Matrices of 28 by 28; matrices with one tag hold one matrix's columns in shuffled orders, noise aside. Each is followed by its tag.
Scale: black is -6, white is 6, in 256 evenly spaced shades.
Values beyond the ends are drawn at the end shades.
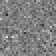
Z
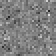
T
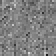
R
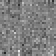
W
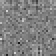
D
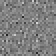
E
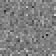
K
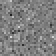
Z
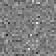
E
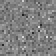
Z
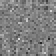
D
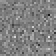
Z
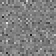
E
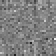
D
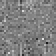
D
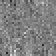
W
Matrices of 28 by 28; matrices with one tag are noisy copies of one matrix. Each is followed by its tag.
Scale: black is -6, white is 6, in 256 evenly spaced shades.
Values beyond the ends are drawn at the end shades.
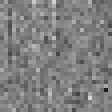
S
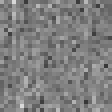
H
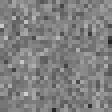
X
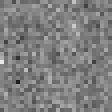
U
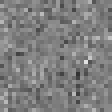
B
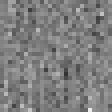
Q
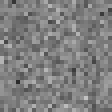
U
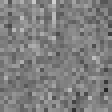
S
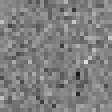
B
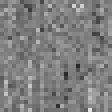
Q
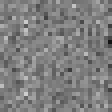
X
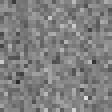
U
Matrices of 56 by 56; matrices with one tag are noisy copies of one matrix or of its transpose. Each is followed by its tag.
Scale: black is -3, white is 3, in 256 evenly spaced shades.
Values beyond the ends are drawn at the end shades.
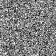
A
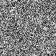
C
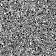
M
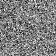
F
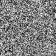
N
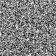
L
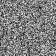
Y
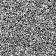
M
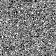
A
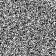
Y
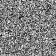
A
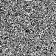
F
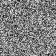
C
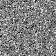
A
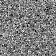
A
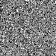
F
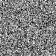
L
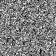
Y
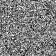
A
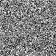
M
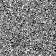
M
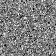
A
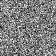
N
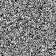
Y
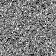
Y
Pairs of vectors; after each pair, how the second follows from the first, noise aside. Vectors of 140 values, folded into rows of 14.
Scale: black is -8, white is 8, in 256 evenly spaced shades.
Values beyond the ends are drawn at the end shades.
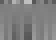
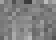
negated.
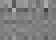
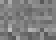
reversed, negated.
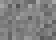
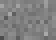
reversed, negated, partly zeroed.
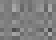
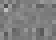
reversed, negated, partly zeroed.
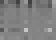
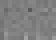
reversed, negated, shrunk.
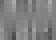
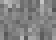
reversed, negated.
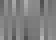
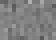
reversed, negated, partly zeroed.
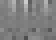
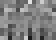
reversed, negated, scaled up.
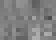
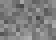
shuffled.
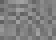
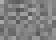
negated.
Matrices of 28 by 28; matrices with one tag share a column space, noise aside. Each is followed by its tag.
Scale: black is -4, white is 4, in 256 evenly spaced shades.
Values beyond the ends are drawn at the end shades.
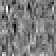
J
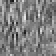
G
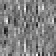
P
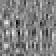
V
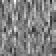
G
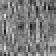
J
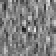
G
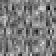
P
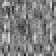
J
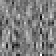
V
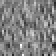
V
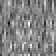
V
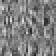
P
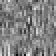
P
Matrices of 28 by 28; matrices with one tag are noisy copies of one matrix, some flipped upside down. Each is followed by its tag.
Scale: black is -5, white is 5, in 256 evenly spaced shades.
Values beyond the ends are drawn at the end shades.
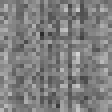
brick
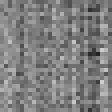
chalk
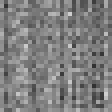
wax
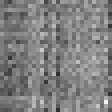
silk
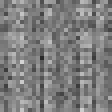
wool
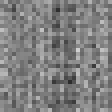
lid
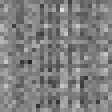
brick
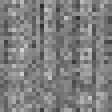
wool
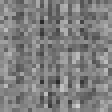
brick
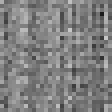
wax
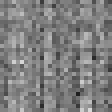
wool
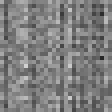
wax
